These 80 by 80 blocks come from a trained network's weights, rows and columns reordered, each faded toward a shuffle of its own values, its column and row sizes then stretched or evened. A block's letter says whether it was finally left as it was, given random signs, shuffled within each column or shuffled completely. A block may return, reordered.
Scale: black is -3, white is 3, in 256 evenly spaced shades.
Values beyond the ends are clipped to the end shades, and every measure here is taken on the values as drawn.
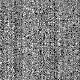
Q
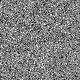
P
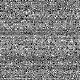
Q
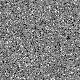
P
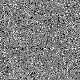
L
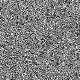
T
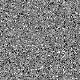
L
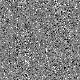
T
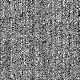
T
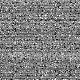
Q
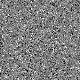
T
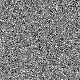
T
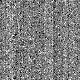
T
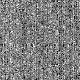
Q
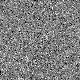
P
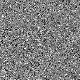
L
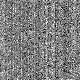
T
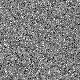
P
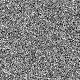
P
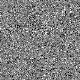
L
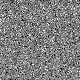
P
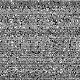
Q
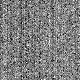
T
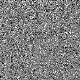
L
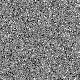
P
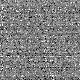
Q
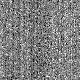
T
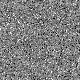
P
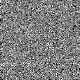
L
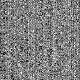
Q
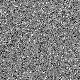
P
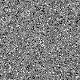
T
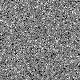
P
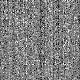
Q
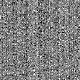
Q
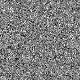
L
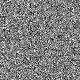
T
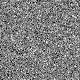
P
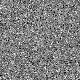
P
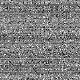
Q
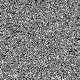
P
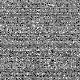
Q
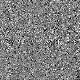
L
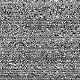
Q
